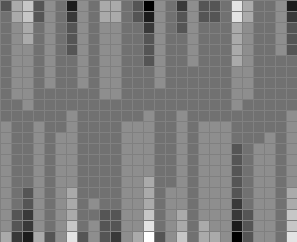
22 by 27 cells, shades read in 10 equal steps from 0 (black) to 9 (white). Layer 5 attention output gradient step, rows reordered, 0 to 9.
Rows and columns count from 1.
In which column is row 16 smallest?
22
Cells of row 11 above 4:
4
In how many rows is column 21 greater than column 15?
11
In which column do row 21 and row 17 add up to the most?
14
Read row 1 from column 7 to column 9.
1 5 4
